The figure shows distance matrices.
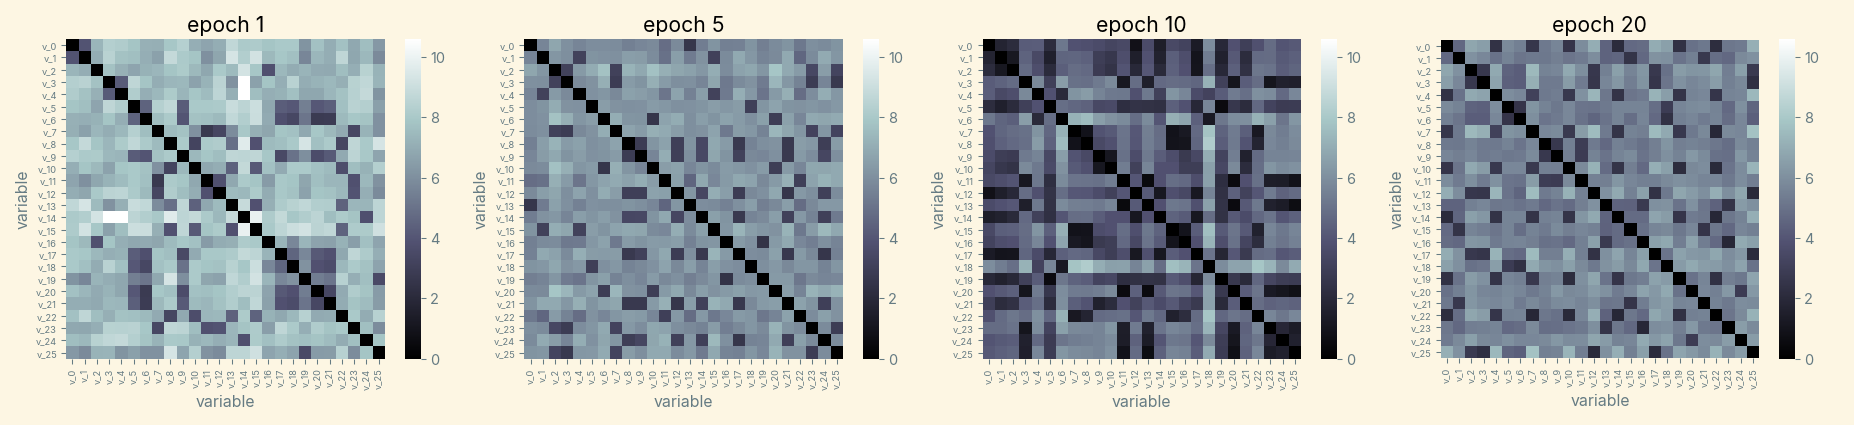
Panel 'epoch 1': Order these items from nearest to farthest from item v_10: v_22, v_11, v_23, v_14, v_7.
v_22, v_7, v_11, v_23, v_14
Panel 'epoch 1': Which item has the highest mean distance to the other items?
v_14
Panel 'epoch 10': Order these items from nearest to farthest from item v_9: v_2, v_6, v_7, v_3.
v_2, v_7, v_3, v_6
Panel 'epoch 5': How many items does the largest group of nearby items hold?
7
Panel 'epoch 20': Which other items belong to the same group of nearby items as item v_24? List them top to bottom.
v_20
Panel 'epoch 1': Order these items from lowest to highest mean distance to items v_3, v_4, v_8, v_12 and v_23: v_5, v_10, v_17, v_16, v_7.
v_7, v_10, v_16, v_17, v_5
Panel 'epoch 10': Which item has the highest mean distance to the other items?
v_18
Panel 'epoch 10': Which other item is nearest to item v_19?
v_5
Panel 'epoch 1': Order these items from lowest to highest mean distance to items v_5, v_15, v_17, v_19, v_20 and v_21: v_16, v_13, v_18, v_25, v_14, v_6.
v_6, v_18, v_25, v_16, v_13, v_14
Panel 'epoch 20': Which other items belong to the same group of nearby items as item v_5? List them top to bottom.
v_6, v_18
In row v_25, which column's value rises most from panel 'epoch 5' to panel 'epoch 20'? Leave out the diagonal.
v_7
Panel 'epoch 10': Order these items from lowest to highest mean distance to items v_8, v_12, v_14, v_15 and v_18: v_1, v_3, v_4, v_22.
v_1, v_22, v_4, v_3
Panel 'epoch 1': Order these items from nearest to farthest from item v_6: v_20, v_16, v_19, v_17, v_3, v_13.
v_20, v_17, v_19, v_16, v_3, v_13
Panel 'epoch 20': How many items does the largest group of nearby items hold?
7
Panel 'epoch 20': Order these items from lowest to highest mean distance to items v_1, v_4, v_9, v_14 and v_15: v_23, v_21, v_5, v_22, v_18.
v_22, v_21, v_23, v_5, v_18
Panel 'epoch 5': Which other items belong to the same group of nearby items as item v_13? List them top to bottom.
v_0
